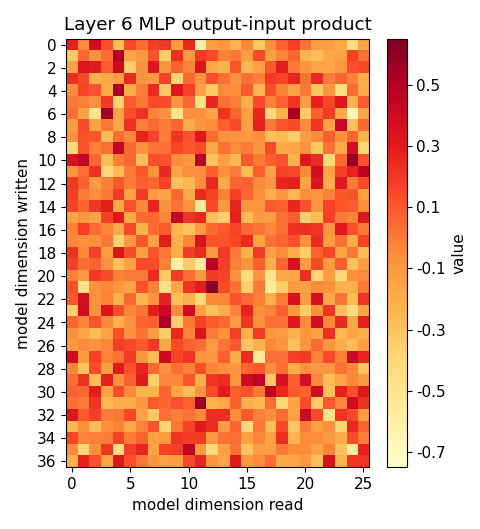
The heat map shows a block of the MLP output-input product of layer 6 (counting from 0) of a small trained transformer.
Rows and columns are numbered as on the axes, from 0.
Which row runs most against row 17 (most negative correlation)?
4
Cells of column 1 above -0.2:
34
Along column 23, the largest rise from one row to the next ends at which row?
5
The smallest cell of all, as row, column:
6, 24
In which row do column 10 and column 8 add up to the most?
23
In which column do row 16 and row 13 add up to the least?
10
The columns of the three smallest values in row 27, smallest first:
16, 7, 14
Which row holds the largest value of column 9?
15
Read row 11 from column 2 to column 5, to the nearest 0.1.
0.2 -0.4 -0.3 0
